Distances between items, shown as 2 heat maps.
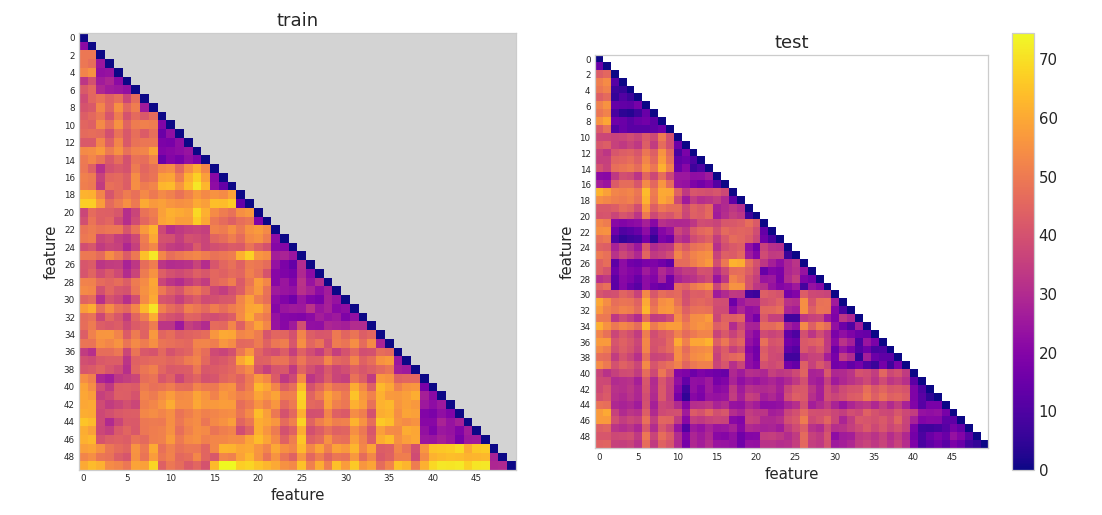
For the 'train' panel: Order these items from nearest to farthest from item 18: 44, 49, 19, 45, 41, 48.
19, 45, 44, 41, 48, 49
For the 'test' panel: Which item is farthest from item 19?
6
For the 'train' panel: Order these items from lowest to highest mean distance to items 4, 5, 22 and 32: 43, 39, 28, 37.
28, 39, 37, 43
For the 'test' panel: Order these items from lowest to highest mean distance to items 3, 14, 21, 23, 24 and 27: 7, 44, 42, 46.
7, 44, 42, 46
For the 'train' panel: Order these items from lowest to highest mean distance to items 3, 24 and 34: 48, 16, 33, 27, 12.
27, 33, 12, 48, 16
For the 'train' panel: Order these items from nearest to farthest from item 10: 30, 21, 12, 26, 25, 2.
12, 26, 30, 25, 2, 21
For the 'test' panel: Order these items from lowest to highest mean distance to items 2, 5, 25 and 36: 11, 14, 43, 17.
43, 11, 17, 14
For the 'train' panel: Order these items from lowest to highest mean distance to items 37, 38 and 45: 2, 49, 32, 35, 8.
2, 32, 8, 35, 49
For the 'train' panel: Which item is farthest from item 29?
49
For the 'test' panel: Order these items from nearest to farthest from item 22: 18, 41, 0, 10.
41, 10, 18, 0
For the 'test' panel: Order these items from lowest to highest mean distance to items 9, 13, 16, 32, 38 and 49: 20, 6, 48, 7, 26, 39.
48, 20, 39, 7, 26, 6
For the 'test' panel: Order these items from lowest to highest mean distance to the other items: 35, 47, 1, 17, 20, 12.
47, 20, 35, 12, 17, 1
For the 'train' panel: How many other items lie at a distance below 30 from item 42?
7
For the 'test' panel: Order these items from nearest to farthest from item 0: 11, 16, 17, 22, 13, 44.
16, 13, 11, 44, 22, 17
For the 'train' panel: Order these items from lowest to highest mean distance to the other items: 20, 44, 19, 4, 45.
4, 45, 44, 20, 19
